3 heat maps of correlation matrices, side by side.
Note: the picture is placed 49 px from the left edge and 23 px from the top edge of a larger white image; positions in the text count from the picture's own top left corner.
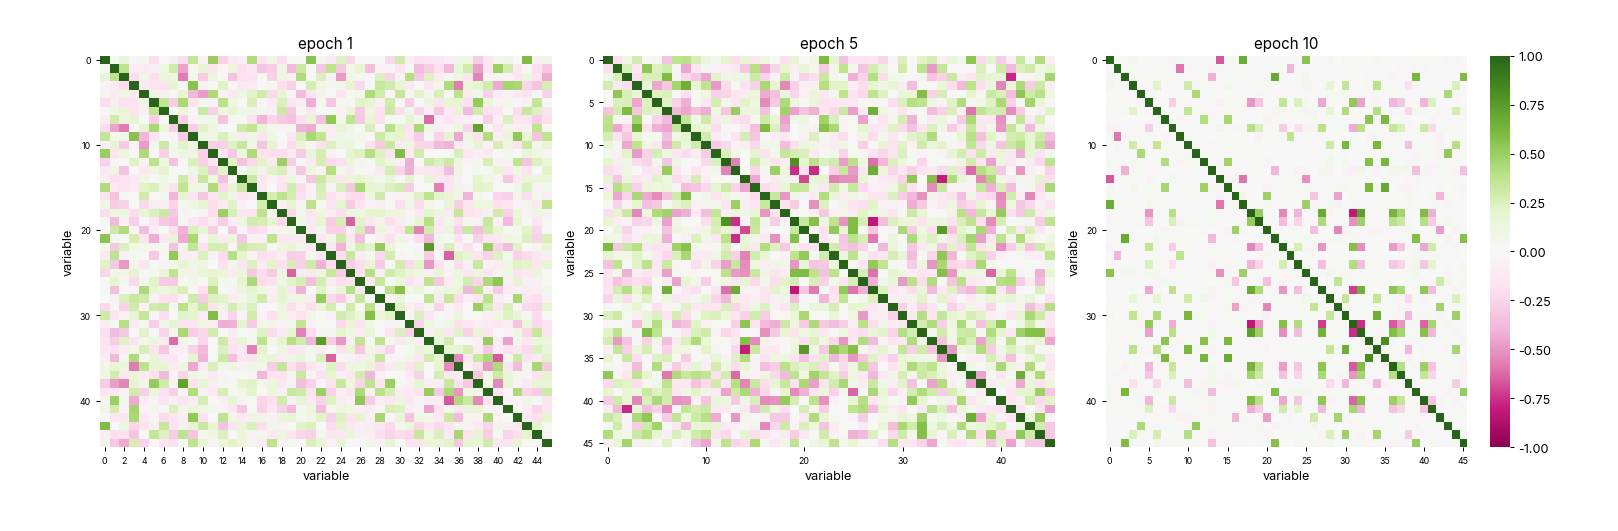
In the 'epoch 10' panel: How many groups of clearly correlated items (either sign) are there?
8
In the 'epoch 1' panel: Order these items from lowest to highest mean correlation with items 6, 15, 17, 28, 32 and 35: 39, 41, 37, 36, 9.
37, 36, 41, 9, 39
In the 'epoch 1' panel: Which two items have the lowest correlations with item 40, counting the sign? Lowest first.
35, 38
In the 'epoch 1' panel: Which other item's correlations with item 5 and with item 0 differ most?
21
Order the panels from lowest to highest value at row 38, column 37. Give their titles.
epoch 5, epoch 1, epoch 10
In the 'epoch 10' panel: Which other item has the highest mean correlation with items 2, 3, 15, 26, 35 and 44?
33
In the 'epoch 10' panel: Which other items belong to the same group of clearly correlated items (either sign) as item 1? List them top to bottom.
9, 23
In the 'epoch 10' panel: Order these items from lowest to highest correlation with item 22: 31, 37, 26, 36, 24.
36, 37, 26, 24, 31
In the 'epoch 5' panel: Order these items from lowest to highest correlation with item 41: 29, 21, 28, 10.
29, 21, 28, 10
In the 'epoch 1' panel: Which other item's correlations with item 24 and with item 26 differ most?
33
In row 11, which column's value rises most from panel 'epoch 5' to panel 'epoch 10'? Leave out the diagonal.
4
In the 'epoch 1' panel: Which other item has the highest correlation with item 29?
38
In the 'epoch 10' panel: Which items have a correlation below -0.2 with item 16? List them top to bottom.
26, 29, 42
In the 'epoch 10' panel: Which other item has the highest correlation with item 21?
2
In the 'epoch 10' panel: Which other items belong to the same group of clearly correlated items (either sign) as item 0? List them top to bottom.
14, 17, 25
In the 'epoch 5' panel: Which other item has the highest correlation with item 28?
24
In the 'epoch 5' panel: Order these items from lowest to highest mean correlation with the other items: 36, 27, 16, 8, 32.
16, 27, 8, 36, 32
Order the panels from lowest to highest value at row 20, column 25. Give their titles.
epoch 1, epoch 10, epoch 5
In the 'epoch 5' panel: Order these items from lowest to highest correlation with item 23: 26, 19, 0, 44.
44, 26, 0, 19
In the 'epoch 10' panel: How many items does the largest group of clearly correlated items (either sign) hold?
13
